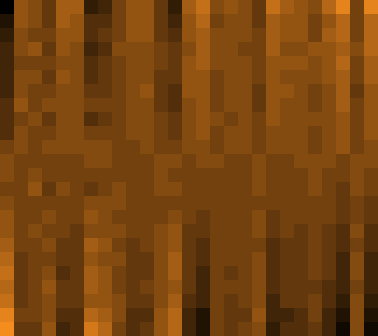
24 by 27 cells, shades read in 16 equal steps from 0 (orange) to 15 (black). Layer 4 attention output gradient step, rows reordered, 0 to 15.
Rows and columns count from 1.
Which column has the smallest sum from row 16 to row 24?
1
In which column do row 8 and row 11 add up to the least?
25
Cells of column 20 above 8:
9
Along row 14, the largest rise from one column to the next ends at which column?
4
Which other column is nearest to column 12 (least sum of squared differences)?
19
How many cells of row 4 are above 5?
23
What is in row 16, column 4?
7
